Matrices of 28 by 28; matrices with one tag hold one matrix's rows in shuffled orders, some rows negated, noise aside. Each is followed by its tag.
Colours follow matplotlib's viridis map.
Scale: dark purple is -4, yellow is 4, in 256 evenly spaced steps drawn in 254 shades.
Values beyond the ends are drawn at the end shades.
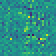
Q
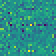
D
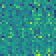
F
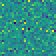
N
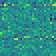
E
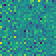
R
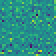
F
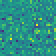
F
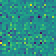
R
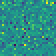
N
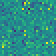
N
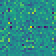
D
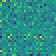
R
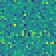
N
